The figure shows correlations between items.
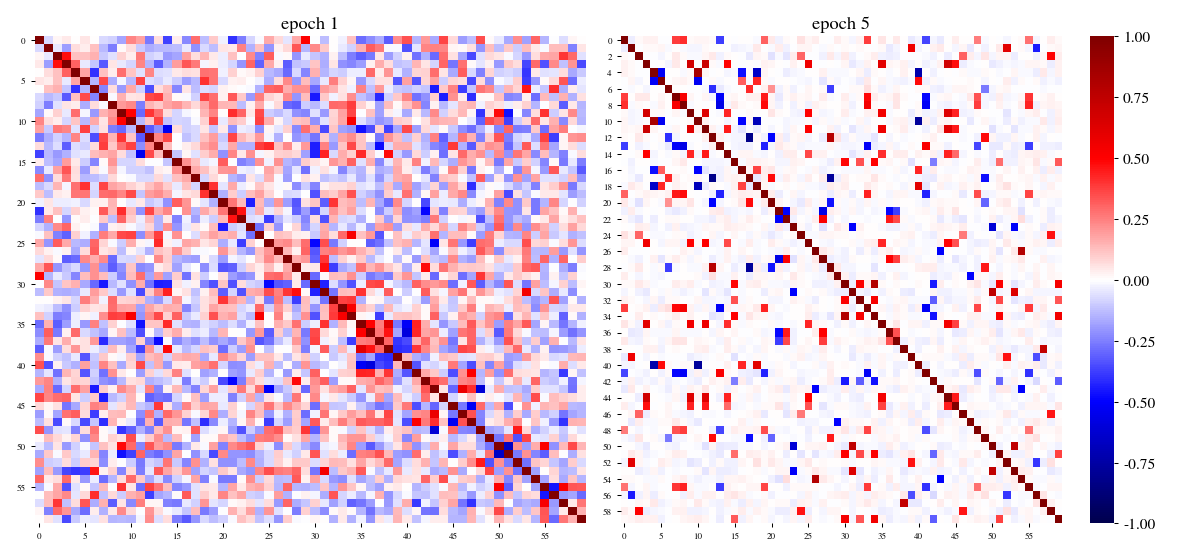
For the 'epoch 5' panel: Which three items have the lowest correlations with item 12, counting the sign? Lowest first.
17, 20, 6
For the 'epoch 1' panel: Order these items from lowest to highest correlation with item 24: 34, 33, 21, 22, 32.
22, 32, 21, 33, 34
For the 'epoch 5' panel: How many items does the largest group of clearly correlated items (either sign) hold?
9
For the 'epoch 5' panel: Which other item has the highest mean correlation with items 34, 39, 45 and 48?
30
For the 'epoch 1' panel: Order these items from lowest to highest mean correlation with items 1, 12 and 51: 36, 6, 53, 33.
6, 33, 53, 36
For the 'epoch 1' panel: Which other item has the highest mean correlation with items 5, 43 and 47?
46
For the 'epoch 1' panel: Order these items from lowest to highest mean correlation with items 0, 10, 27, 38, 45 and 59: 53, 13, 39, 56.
56, 39, 53, 13
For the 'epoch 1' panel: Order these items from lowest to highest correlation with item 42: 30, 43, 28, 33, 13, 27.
13, 33, 27, 30, 43, 28
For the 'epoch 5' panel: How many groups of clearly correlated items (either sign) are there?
12
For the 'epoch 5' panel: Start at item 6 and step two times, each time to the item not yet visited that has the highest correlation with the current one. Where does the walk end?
20
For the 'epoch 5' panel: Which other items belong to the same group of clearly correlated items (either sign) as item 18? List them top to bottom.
4, 5, 10, 16, 40
